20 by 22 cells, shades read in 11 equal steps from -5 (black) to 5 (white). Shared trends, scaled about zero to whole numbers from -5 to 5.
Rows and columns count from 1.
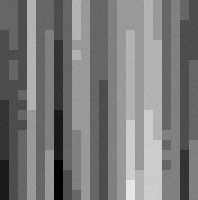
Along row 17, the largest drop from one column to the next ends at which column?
7
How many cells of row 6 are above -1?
11
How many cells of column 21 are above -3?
15
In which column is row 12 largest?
17
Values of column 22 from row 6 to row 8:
-2 -1 -1
